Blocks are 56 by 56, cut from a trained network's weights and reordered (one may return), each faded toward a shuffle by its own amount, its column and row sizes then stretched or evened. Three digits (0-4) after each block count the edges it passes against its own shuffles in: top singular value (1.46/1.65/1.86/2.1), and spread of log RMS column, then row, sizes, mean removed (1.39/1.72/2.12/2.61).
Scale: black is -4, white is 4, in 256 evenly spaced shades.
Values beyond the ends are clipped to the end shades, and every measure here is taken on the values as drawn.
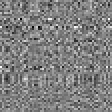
4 2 3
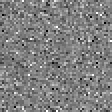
0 1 2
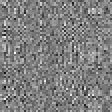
4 3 1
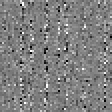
0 4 0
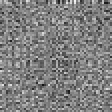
4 2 2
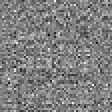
3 1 1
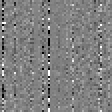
4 4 0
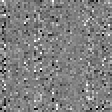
0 4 1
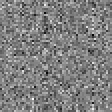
3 2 0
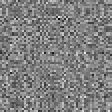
4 1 2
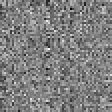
3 2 0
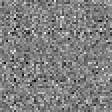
1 0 2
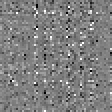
1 4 2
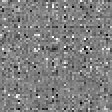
0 3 3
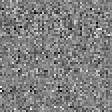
1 1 3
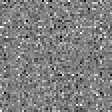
1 2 2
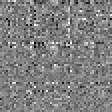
3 2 4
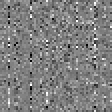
2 4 1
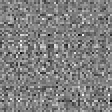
4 1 4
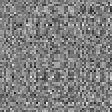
4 2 2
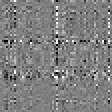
4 4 4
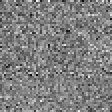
1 0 3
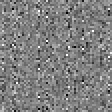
0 3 0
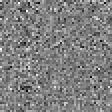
1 2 3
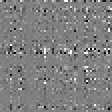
1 4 4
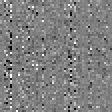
1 4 1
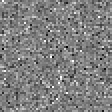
0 0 0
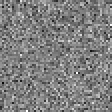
1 0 0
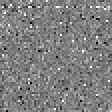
0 0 0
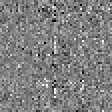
1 3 1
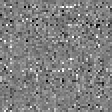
0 2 2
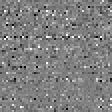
0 1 4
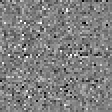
0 1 3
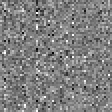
0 3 0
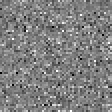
0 0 2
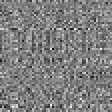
4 0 4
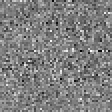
0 0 3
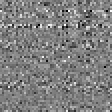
2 0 4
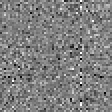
1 2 1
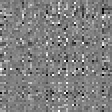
3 4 4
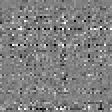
1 2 4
